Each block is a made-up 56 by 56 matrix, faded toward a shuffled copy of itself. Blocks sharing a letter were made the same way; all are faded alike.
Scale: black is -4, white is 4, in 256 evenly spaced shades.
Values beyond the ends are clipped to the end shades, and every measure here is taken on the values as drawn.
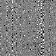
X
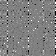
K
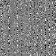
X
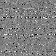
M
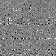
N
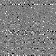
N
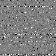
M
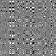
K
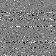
M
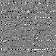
N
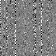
X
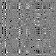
K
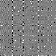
K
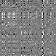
K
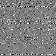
M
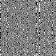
X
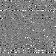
N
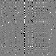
K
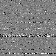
M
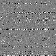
N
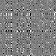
K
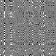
K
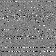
M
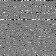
M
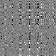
K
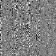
X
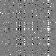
K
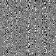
X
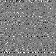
N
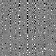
K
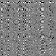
K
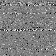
M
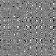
K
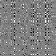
K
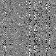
X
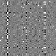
K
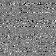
M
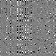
K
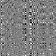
K
